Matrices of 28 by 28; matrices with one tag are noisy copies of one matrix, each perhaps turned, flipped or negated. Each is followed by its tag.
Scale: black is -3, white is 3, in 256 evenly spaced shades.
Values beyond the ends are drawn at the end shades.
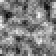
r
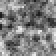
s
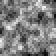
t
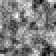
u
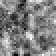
s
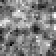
s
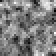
u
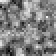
u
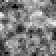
s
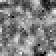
u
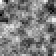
u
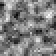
r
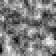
r
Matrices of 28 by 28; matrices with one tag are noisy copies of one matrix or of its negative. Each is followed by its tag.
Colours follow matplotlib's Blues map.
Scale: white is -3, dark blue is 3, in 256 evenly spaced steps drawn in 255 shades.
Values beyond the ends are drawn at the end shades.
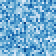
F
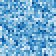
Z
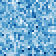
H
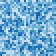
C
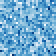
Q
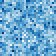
Q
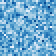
Q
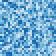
H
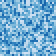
Q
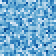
H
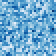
H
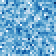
Z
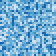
H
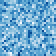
H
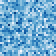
H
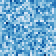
Z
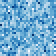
H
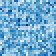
C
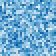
F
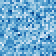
C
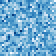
H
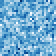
C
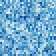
Z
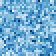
C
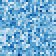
H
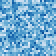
F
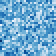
C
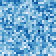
Z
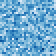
F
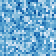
Q
